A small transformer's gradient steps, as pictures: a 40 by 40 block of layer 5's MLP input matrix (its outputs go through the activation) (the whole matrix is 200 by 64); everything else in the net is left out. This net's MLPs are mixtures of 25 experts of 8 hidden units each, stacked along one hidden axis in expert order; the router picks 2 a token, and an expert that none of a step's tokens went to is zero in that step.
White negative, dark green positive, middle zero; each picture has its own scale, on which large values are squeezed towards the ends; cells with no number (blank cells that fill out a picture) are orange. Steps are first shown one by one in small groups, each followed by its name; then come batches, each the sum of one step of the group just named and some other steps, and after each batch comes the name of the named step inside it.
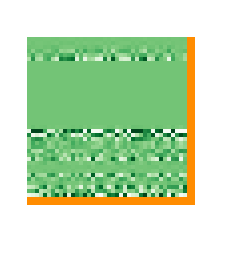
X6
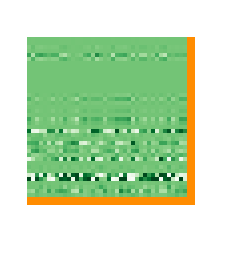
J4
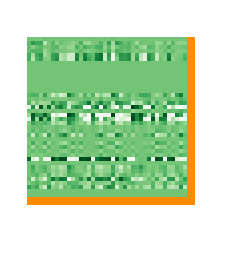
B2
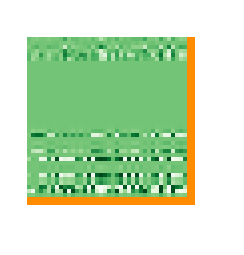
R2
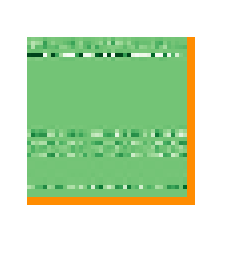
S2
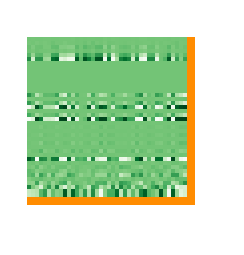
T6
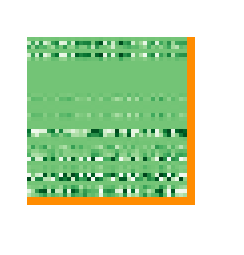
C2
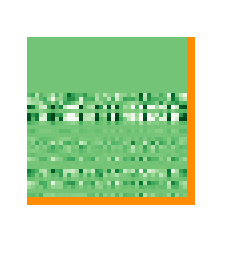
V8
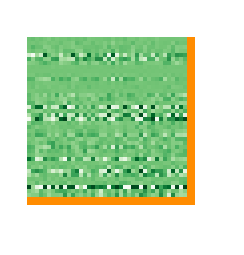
T6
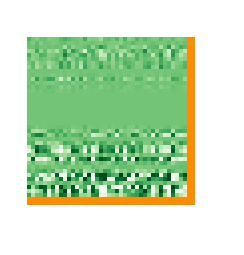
R2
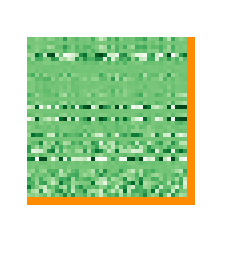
T6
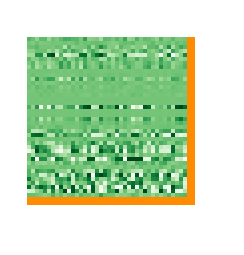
R2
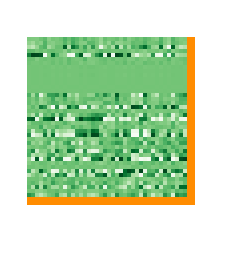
S2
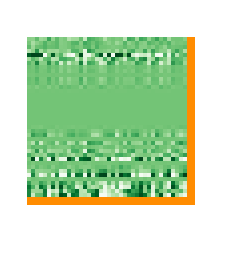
S2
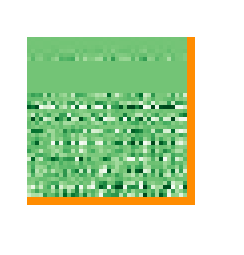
X6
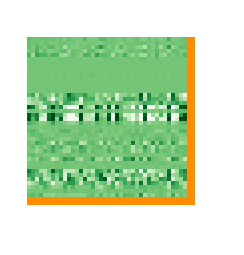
V8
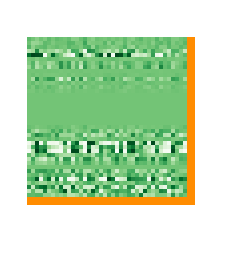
S2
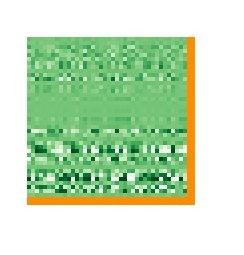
J4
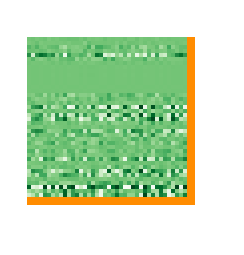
X6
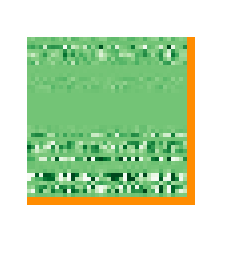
R2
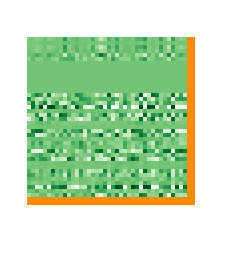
X6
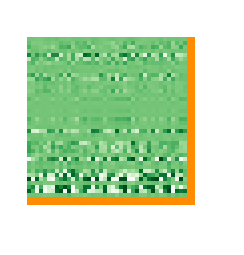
J4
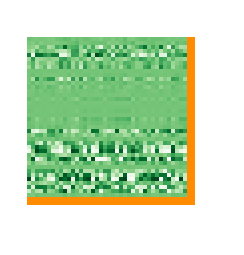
J4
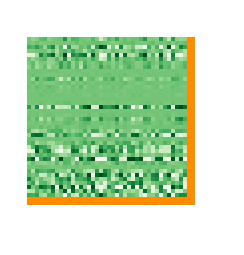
R2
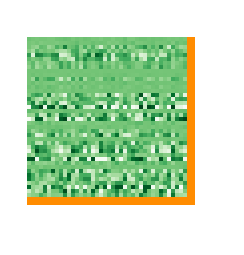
T6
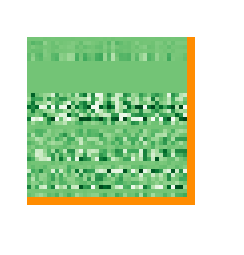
B2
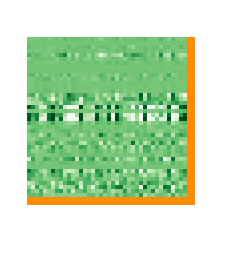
V8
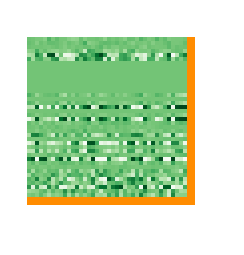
T6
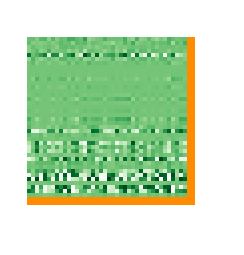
J4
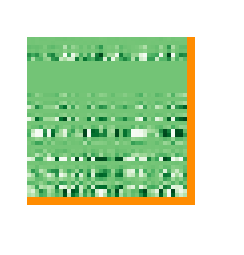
T6
